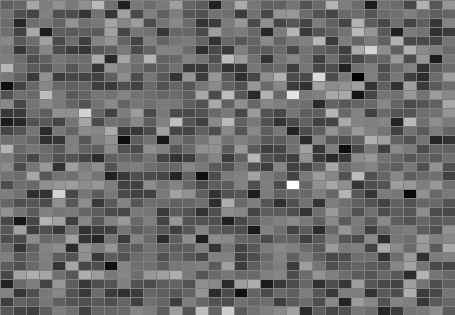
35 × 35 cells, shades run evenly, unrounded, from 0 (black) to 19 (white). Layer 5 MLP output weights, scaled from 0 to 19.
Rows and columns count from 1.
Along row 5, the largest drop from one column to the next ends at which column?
26
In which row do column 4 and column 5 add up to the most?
25
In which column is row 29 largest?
32
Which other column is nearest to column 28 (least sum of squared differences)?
20
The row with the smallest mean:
33
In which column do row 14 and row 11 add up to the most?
18
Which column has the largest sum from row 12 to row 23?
7
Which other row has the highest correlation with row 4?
16
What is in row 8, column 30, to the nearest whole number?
6
